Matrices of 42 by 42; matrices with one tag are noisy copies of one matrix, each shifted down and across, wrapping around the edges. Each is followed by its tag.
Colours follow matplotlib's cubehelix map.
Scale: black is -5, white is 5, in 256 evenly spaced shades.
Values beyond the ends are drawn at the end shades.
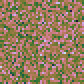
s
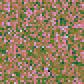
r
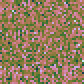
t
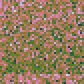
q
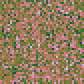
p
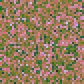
r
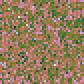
r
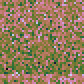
q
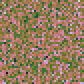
p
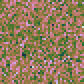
t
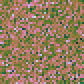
s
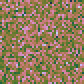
s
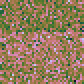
q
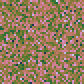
p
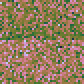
q
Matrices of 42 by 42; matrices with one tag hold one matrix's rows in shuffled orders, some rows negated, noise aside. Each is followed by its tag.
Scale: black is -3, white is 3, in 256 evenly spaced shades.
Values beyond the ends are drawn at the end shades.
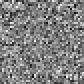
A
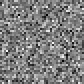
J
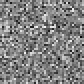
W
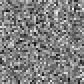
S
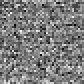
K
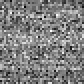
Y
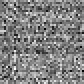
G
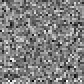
A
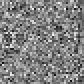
A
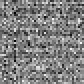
G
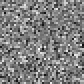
S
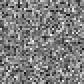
J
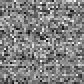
K
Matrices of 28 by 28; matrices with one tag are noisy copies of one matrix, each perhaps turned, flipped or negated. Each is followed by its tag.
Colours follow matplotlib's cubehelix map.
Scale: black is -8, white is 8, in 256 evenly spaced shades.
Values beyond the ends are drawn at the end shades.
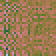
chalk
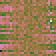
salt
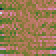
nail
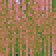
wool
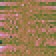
nail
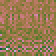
chalk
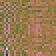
chalk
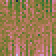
wool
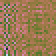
chalk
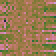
salt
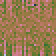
salt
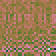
chalk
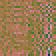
chalk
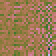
chalk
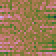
wool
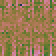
salt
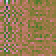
chalk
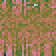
salt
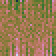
wool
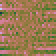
nail
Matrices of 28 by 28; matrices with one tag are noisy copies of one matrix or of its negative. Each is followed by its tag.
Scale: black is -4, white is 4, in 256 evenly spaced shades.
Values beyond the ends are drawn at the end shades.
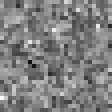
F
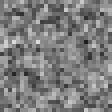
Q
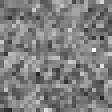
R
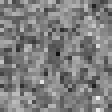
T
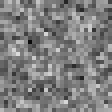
F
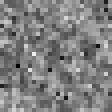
T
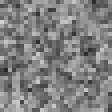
T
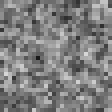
T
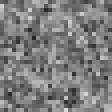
Q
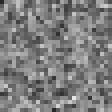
F
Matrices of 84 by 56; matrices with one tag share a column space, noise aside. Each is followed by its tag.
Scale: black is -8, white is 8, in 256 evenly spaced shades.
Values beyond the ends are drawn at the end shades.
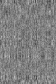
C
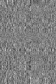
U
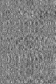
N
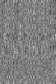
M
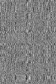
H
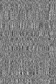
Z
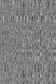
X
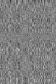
U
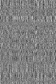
X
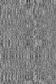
C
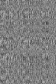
N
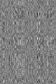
N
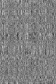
M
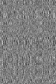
N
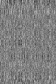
C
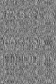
N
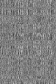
M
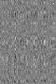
N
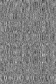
H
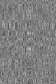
Z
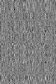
H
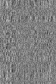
X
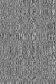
M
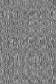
N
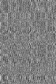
H
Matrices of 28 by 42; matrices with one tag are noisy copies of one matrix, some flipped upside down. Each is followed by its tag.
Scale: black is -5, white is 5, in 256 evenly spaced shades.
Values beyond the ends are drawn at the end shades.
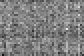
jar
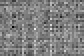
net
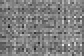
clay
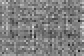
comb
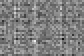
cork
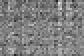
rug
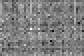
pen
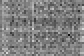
comb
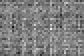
net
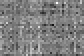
pen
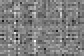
cork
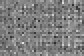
clay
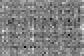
comb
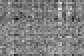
rug
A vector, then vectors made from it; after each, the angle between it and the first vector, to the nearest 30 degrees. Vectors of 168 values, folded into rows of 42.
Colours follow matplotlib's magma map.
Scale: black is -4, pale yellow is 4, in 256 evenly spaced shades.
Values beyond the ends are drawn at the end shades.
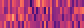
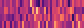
150 degrees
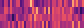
150 degrees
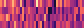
60 degrees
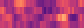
90 degrees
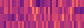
150 degrees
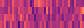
30 degrees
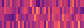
150 degrees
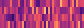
150 degrees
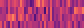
30 degrees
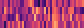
150 degrees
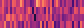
30 degrees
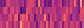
90 degrees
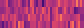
120 degrees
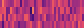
90 degrees
